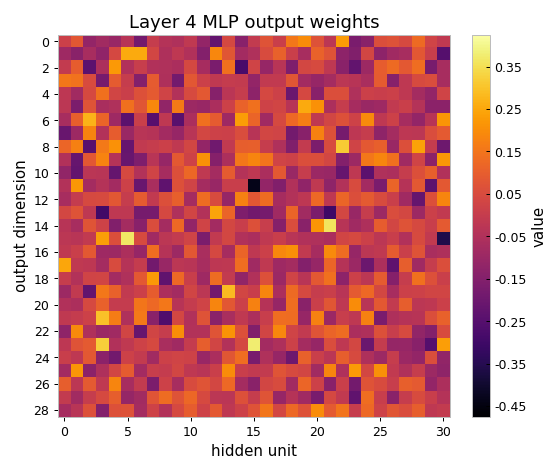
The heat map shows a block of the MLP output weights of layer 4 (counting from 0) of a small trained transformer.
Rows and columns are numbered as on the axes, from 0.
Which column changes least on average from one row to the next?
10
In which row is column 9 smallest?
6
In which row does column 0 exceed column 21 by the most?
13
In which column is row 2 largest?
4
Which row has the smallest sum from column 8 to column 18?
11
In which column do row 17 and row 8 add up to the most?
0
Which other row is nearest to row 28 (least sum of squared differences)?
16
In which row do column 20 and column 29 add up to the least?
23
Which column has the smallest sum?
8
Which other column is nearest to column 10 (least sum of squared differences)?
27
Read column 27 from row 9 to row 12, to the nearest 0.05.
-0.1 0 -0.05 -0.1
